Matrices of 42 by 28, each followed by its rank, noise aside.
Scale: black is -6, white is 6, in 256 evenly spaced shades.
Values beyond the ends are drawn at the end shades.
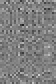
four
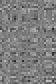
four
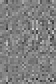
four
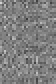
six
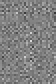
six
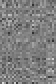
four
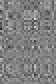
three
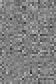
six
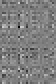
three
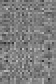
four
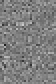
six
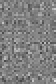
six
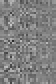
four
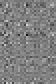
four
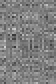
three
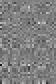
four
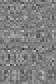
four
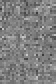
six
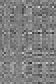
three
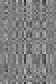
two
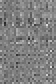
four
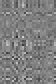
three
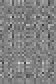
four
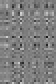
two
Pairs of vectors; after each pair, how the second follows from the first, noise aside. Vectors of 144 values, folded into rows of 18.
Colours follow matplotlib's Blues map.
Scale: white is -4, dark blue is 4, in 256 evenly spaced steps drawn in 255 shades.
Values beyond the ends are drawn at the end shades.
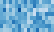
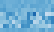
negated, partly zeroed.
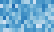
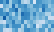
copied.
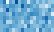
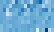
reversed, negated, partly zeroed.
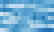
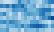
reversed, negated.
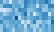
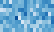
copied.
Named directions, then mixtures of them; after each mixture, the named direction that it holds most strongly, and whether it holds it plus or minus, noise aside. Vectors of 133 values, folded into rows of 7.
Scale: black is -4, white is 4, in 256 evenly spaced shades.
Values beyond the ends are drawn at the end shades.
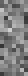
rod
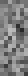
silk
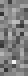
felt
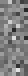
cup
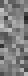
rod, plus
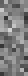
rod, plus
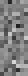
cup, minus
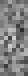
silk, plus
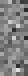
cup, plus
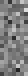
cup, minus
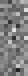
cup, minus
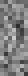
silk, plus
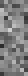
rod, plus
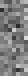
cup, minus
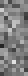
rod, plus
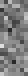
rod, minus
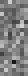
felt, minus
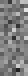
cup, minus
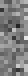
cup, minus
